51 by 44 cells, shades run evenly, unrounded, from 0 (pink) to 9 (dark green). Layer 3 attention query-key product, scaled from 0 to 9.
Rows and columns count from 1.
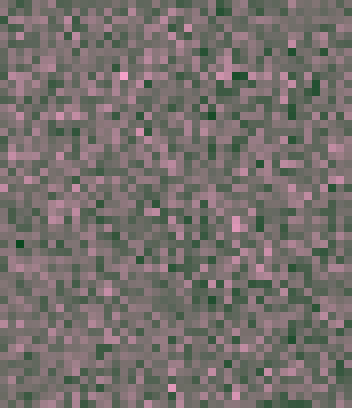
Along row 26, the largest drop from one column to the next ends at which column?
27
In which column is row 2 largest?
28
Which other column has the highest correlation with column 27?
37
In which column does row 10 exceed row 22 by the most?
31
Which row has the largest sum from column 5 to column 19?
38
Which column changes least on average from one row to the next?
35
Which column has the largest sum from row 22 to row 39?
24
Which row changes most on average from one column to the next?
10
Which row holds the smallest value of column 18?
17
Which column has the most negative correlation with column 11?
30
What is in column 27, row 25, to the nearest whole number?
3
